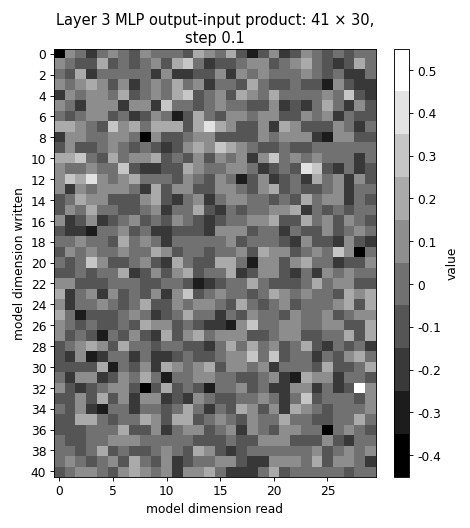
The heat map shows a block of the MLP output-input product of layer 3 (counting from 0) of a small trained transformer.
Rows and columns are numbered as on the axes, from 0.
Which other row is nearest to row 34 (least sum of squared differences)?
29
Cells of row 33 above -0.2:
26
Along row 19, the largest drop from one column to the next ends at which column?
28
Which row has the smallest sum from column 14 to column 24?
32
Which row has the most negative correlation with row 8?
5
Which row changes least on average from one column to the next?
37
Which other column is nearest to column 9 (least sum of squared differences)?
19
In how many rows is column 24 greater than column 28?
16
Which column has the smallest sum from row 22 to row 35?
1
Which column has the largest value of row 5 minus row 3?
25
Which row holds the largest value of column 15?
9
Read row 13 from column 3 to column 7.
0 0.1 0.1 0.1 0
